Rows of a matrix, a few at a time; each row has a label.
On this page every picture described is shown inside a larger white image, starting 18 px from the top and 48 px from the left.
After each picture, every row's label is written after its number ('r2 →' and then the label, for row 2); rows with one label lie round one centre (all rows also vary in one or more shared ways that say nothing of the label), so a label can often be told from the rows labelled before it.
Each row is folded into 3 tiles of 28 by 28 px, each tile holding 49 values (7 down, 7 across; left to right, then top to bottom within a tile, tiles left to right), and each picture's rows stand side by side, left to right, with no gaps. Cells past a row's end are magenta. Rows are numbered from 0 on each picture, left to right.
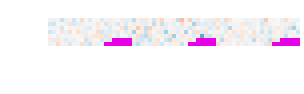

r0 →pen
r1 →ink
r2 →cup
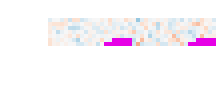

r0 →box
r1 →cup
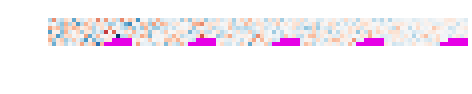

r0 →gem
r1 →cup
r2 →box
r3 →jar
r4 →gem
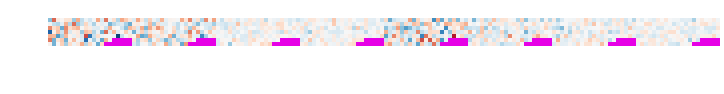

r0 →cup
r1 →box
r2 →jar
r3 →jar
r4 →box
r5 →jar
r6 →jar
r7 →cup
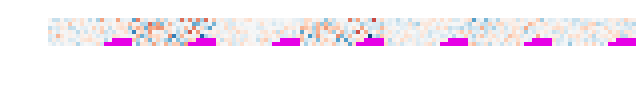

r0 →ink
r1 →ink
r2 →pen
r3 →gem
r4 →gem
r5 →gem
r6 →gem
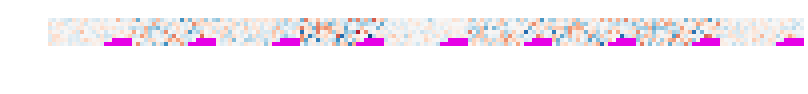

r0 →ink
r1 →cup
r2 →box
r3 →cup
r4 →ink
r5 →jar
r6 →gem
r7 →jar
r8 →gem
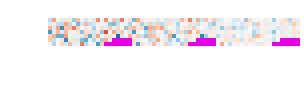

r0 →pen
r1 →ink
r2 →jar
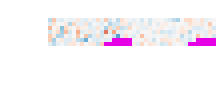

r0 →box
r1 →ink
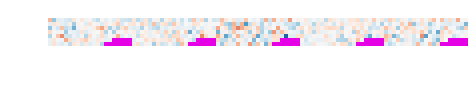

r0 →gem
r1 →cup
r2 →jar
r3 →gem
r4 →cup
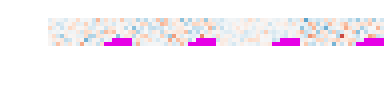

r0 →pen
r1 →box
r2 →jar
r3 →gem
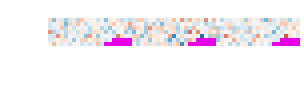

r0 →pen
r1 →gem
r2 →box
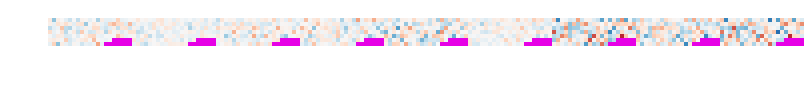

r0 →cup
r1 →jar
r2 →jar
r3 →cup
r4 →pen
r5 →gem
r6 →ink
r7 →gem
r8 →cup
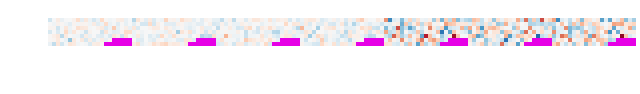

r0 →ink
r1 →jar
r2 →ink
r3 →jar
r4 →gem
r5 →pen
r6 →gem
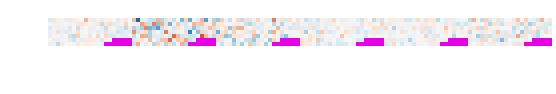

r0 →box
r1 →cup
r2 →pen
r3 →pen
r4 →jar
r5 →box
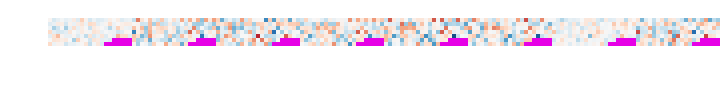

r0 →pen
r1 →box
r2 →box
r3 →gem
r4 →jar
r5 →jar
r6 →pen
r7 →jar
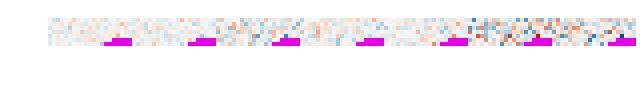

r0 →box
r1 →ink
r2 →cup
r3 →cup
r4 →ink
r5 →ink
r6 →pen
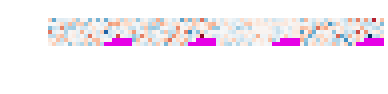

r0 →cup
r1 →ink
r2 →box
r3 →gem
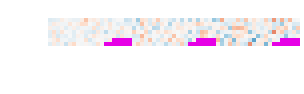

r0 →jar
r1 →cup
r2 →pen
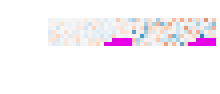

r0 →ink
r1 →gem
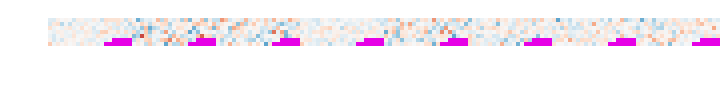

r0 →gem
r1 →ink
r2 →box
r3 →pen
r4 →box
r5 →pen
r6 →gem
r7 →gem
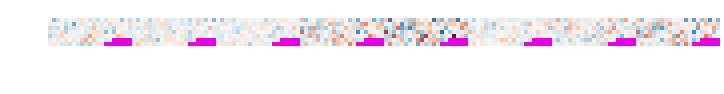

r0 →pen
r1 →jar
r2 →gem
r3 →jar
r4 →box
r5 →pen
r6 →box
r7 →pen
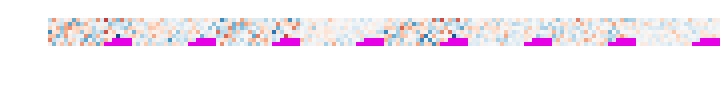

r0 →gem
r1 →cup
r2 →pen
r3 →pen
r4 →gem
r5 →cup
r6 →ink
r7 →cup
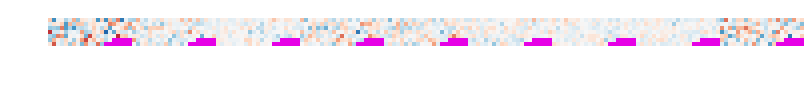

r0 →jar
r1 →pen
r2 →ink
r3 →cup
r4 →cup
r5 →pen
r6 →cup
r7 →cup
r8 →pen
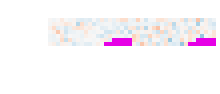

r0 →cup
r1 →pen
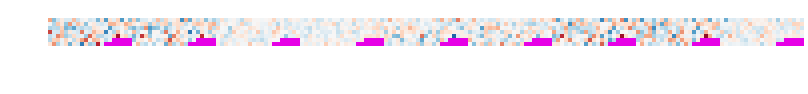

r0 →cup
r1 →box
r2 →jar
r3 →jar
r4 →cup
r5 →pen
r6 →ink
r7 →pen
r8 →pen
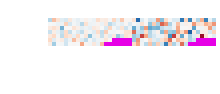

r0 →ink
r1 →ink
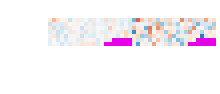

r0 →jar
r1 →ink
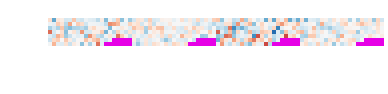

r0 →cup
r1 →box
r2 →jar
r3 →gem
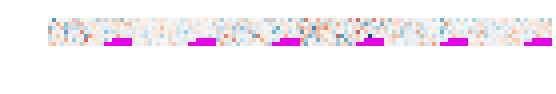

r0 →box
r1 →cup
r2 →box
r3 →ink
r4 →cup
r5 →pen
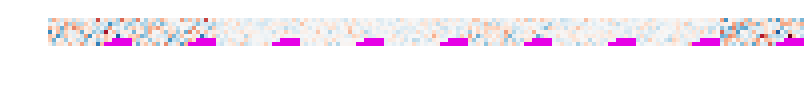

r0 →box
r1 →pen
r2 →cup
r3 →ink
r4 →box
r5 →cup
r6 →pen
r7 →box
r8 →cup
